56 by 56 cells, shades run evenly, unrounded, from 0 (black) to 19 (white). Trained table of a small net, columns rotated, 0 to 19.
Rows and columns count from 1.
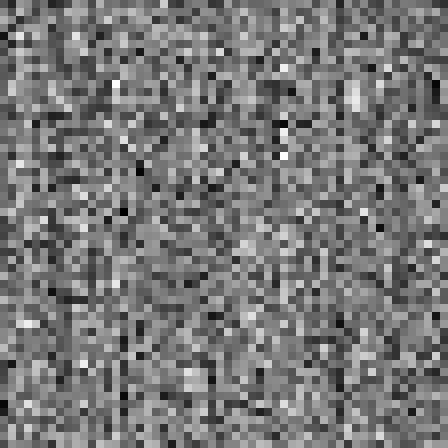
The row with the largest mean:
55
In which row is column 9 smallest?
38
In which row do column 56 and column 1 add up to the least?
30
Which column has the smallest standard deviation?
42
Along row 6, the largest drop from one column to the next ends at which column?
12
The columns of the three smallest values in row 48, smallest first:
27, 8, 43
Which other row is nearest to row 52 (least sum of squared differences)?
19
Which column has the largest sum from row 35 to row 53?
15
